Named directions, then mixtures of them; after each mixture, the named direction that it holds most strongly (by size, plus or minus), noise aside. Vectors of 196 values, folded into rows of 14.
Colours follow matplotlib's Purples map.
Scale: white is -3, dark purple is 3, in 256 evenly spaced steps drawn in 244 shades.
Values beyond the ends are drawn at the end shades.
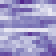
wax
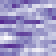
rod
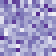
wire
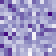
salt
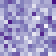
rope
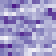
rod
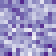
salt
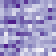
rod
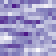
rod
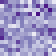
wire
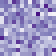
wire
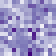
salt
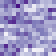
rod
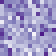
salt
